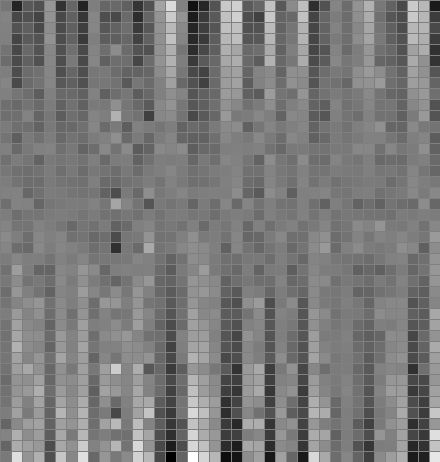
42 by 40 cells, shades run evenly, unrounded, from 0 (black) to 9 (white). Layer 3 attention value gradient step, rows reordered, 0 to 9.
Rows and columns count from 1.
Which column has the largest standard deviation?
18
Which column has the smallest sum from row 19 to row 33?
16
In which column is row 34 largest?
11
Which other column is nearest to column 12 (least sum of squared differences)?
32
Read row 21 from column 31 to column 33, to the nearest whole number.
4 4 5
